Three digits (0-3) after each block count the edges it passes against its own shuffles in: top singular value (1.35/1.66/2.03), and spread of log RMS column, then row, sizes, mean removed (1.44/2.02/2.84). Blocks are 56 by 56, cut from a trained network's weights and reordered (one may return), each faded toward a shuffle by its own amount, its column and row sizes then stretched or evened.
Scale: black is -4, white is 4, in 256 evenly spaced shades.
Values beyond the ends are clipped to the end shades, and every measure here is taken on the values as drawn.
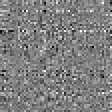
2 2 2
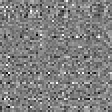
3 1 2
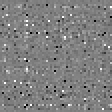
0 1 2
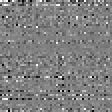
1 1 3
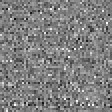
2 0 1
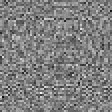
3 0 1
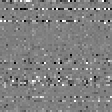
2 0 3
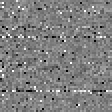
2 0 1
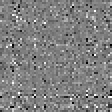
2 2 1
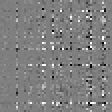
2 3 2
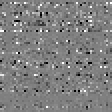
1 2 3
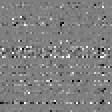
1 1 3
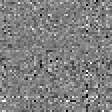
1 2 2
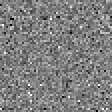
1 0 1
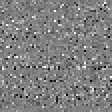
1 0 2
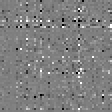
1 2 2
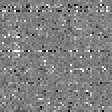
1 1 2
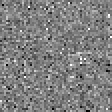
0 1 1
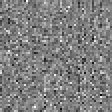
2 2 0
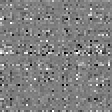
1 2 3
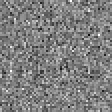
2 0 0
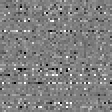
1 1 3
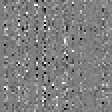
1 3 0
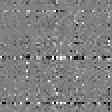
3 2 2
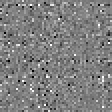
1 2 1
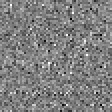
1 0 1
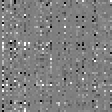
1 3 1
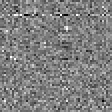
2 1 1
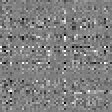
2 2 3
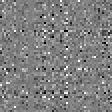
2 2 1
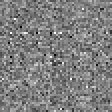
1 0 1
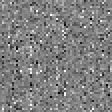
1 2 0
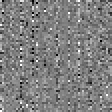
2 3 0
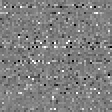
0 0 2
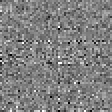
1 1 2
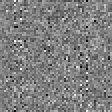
0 2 1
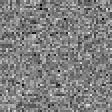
2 0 1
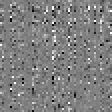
2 3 1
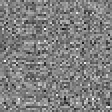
3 1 1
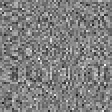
3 1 0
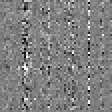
1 3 1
